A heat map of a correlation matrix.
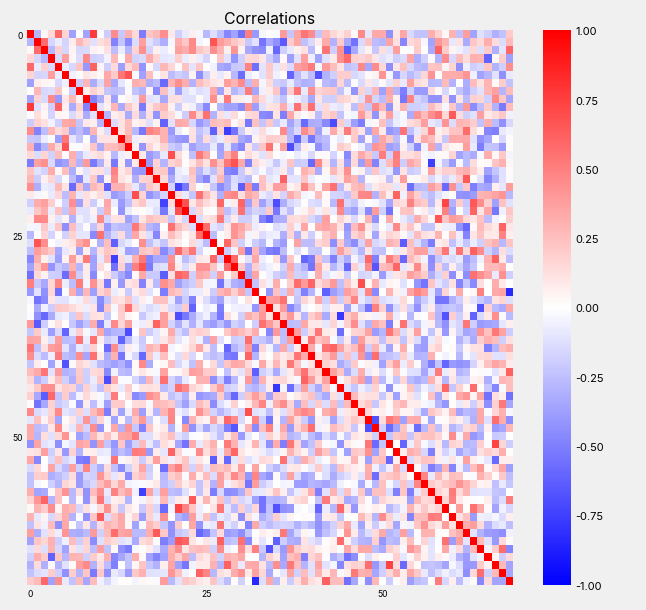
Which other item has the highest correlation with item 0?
9
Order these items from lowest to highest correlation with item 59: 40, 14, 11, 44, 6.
40, 14, 6, 11, 44
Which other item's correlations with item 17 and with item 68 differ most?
45
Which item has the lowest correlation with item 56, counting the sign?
31
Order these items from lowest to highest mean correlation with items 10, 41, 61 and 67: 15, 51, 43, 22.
22, 15, 43, 51
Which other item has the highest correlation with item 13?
5
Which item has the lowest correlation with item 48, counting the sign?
49
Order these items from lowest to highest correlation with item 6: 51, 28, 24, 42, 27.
42, 51, 27, 24, 28
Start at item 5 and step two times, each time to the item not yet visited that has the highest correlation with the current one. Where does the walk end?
34
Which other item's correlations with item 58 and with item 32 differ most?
68
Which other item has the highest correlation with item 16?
29
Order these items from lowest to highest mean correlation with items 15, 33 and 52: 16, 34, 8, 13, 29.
13, 8, 34, 16, 29
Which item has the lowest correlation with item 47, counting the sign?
11
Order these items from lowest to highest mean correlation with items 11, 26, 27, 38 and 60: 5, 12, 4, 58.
12, 4, 5, 58
